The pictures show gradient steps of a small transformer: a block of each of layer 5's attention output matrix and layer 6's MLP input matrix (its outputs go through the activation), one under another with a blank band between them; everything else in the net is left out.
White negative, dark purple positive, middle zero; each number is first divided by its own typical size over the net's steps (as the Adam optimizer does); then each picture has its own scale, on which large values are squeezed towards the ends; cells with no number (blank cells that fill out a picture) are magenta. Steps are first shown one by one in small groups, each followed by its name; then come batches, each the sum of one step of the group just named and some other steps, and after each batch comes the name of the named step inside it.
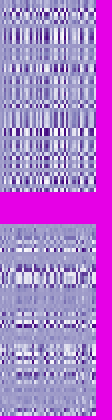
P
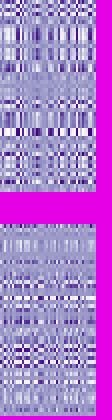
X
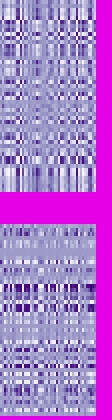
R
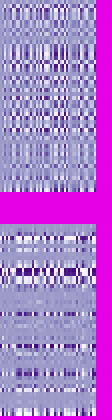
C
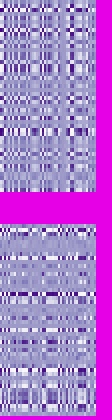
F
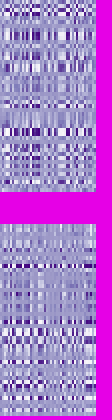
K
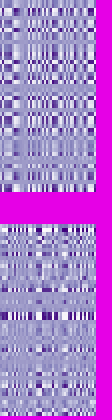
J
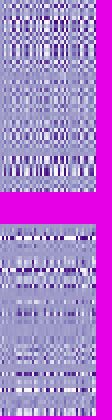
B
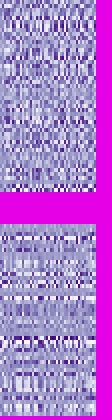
B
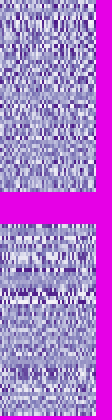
B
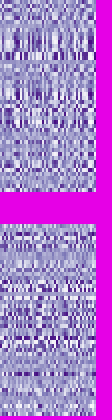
C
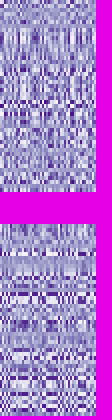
X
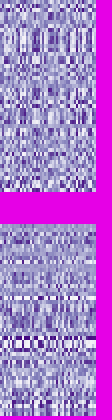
X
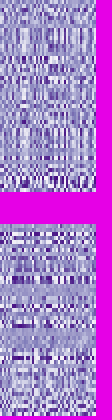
P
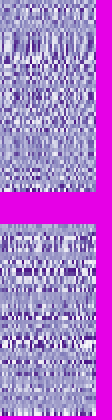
C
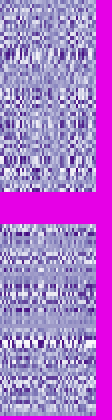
R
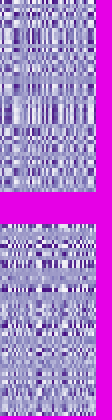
K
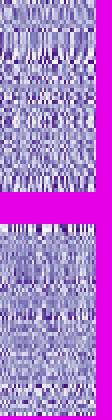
J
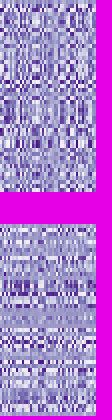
F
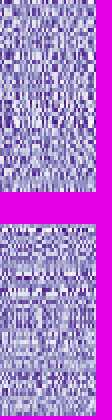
J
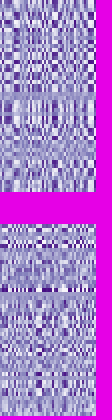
J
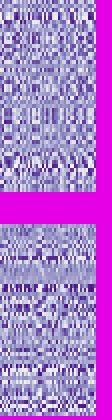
R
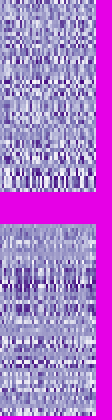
R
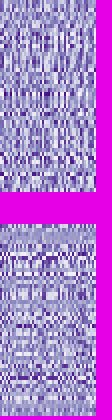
P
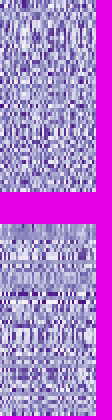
P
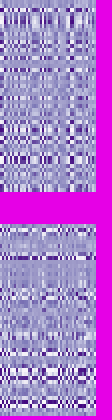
F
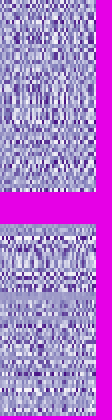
B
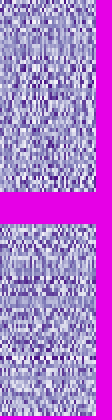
F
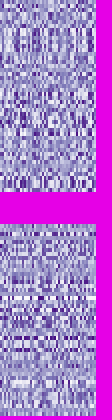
X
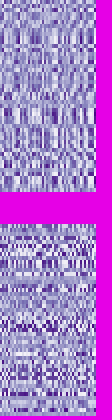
P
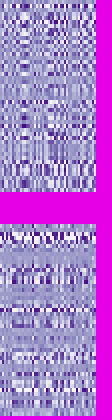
B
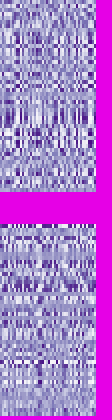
X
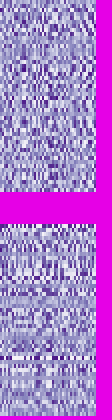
F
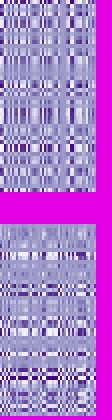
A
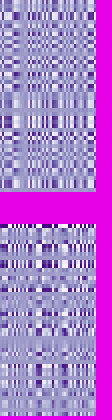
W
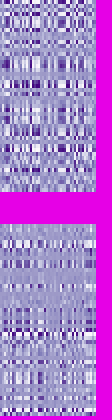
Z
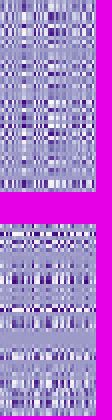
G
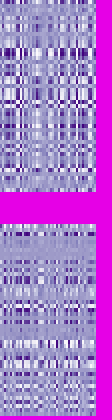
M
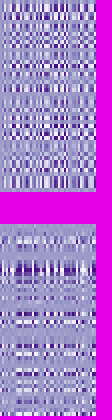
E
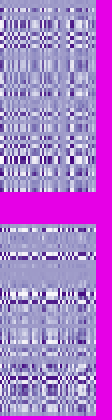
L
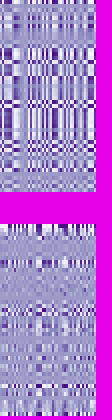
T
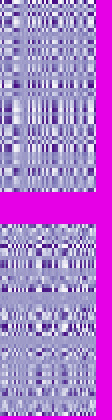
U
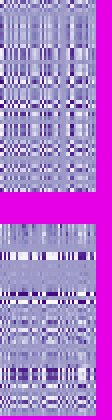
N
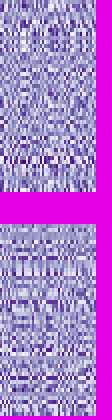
L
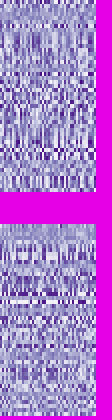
N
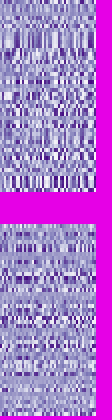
M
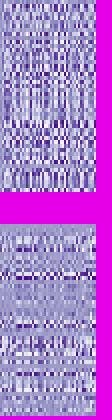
E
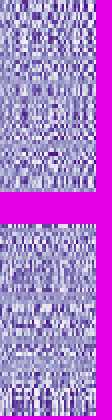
E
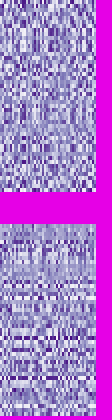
A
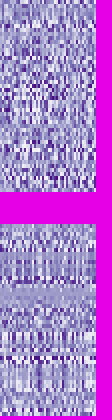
Z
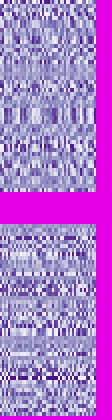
A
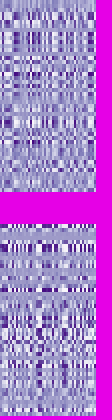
W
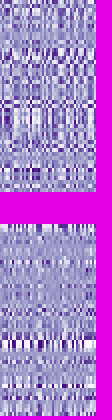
T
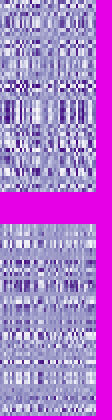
Z
